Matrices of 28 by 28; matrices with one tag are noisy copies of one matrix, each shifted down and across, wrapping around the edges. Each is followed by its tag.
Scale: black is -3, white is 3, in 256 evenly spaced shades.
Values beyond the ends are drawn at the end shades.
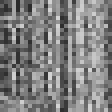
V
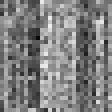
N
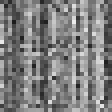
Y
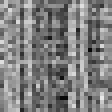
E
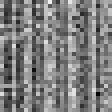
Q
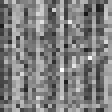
Q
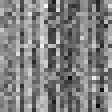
Y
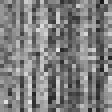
Y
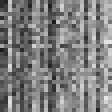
Y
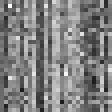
V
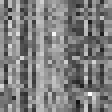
V
